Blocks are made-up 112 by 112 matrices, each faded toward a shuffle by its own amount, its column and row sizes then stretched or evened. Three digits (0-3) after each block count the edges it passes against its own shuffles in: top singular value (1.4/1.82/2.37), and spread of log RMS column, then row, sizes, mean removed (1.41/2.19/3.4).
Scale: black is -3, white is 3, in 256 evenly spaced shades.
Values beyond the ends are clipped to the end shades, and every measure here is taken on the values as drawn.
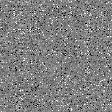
2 1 1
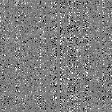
0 3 2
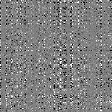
3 3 2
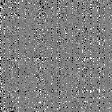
2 3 2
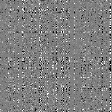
3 3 2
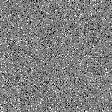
2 0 0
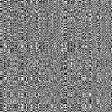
3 3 2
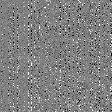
1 3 0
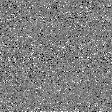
0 0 2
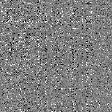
1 2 2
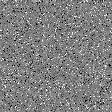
0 0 0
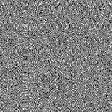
3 0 0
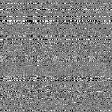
3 1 3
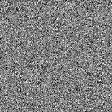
2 1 0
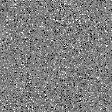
0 2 1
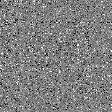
0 1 2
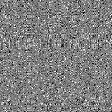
3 1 1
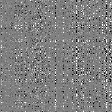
3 3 2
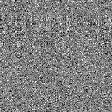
2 0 1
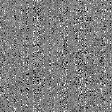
1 3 1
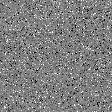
0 0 1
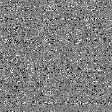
0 1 3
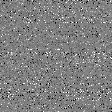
0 0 2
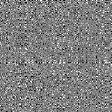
3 2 2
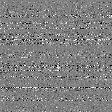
1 0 3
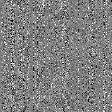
1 3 0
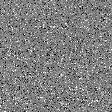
0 0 1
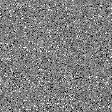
0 1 1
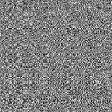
3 1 2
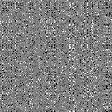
3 2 0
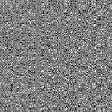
3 2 1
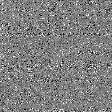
0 1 2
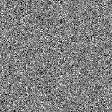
2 1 0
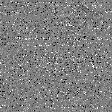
0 1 2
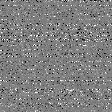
0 0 3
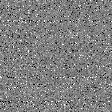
0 0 2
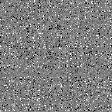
0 2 2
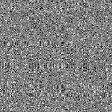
3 1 1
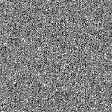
2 1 0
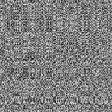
3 1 1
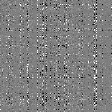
1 3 2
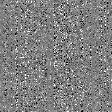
0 3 0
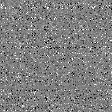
0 1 2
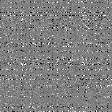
1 2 3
